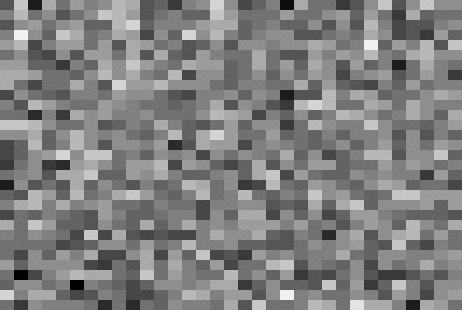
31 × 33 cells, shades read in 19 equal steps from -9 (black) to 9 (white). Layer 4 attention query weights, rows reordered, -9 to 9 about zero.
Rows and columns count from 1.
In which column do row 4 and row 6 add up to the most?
2
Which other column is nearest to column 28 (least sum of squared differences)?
32
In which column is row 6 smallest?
4
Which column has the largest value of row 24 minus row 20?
7
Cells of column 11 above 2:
4
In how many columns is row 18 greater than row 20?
14
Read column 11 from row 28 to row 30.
5 -2 -4
